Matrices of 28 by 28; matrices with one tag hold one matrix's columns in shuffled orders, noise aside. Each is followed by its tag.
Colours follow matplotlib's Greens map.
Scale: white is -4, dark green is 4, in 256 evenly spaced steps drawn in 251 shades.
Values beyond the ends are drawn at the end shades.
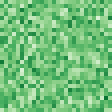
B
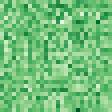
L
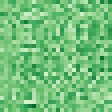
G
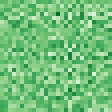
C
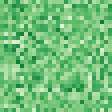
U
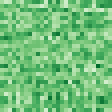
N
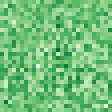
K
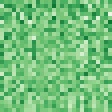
L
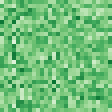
B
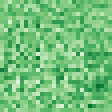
K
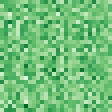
G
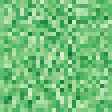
B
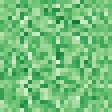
B
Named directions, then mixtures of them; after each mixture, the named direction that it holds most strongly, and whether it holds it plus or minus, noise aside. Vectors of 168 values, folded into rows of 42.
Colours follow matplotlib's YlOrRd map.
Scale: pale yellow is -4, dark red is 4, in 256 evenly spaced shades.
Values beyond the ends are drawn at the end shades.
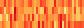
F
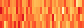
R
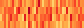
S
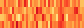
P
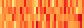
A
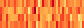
S, minus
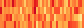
A, minus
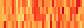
R, minus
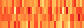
S, plus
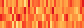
P, minus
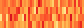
S, plus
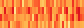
F, minus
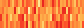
S, minus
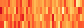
R, plus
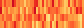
A, minus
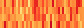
R, minus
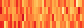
R, plus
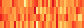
A, minus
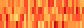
F, minus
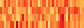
P, plus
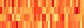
P, plus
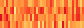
F, minus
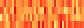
F, plus
